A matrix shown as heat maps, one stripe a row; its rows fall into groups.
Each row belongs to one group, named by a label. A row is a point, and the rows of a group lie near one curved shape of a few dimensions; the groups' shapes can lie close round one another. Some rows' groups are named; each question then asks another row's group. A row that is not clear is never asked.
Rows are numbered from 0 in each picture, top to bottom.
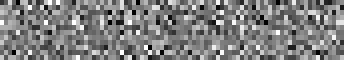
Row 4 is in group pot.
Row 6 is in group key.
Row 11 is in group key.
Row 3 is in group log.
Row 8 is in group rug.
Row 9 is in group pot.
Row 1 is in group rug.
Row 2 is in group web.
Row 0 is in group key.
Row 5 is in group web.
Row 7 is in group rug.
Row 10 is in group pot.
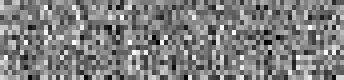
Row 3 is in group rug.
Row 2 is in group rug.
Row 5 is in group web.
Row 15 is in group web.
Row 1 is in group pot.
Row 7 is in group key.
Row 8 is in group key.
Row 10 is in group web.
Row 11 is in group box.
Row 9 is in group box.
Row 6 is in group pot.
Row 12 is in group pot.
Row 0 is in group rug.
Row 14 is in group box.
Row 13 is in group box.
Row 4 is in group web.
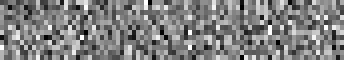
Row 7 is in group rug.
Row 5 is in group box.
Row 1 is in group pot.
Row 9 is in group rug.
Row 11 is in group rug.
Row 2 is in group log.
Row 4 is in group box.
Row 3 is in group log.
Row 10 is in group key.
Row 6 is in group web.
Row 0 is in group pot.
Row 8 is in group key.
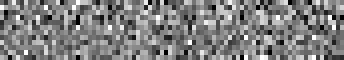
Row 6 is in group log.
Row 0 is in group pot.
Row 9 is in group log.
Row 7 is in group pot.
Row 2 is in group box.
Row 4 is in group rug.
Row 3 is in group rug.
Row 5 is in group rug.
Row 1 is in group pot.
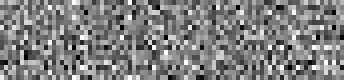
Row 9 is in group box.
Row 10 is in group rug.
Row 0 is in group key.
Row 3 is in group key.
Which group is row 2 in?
web
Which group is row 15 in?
log
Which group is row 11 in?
rug
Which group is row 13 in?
box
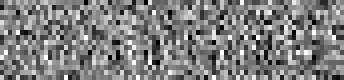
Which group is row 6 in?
box
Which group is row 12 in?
key
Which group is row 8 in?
key
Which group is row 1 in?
rug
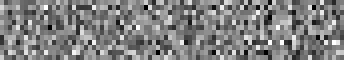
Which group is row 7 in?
key
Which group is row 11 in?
pot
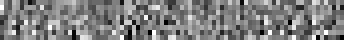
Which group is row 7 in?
key
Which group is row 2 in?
rug
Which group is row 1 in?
rug
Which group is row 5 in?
key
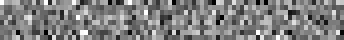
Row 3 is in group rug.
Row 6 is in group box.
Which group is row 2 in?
pot
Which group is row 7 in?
key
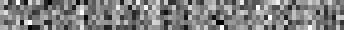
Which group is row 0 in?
key
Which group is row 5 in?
web
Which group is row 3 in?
web
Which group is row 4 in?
rug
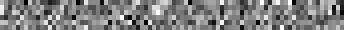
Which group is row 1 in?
rug
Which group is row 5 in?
box
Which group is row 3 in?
key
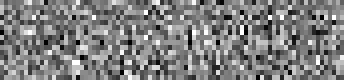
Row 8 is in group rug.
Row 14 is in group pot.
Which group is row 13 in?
web
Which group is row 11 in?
web
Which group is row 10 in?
key
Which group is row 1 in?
box
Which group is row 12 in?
key
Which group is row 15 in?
key
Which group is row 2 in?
pot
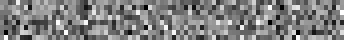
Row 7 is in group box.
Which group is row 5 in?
key
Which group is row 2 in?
web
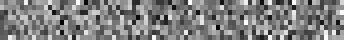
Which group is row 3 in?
key
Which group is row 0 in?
rug
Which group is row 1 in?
pot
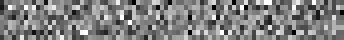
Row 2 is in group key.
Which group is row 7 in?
key
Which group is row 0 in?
pot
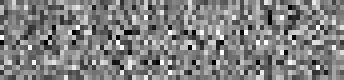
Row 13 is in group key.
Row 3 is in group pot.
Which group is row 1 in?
key
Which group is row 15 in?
pot
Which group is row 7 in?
pot
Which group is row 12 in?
key
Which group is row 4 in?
web
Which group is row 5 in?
key
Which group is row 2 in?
box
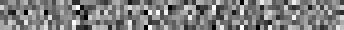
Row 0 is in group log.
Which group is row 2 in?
key
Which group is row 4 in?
key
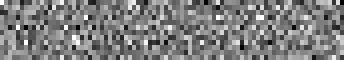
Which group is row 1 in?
key
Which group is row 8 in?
key
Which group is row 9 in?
box
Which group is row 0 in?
rug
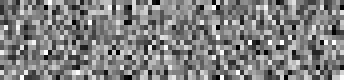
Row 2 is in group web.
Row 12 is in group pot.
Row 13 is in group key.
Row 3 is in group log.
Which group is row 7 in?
rug
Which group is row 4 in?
log
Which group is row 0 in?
key
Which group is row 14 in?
key
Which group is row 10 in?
pot
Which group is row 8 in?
box
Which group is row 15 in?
web
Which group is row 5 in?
box
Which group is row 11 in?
pot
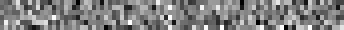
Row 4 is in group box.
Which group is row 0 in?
rug
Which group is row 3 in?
key
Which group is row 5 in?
web
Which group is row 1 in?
log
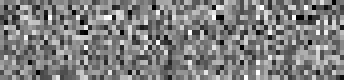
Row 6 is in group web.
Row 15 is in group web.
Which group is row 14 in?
web
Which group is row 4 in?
web
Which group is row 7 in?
key
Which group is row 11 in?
box
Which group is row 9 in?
pot
